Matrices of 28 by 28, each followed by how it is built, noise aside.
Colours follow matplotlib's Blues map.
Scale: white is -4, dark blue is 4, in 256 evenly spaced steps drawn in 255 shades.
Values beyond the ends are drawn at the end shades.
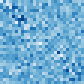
banded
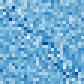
banded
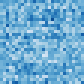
blocks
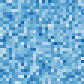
noise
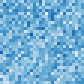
Hankel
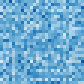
blocks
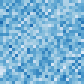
Hankel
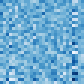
low rank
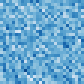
Toeplitz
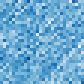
Hankel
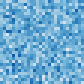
noise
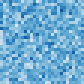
noise
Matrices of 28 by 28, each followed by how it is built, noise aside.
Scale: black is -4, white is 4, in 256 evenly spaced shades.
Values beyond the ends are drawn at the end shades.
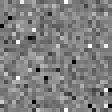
sparse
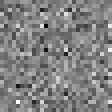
low rank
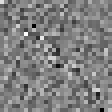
banded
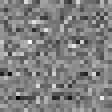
uneven rows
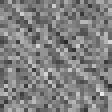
Toeplitz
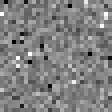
sparse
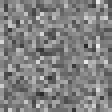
repeating rows
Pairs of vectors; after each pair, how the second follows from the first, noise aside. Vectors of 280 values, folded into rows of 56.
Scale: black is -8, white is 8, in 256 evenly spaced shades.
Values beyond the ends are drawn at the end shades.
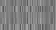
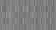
wrapped around, negated, shrunk.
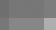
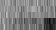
negated, scaled up.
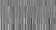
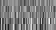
negated, scaled up.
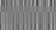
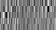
wrapped around, scaled up.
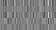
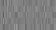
wrapped around, negated, shrunk.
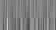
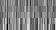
negated, scaled up.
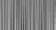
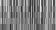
reversed, scaled up.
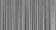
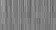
reversed, shrunk.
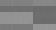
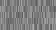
shuffled.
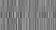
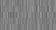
reversed, shrunk.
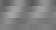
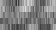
wrapped around, scaled up.
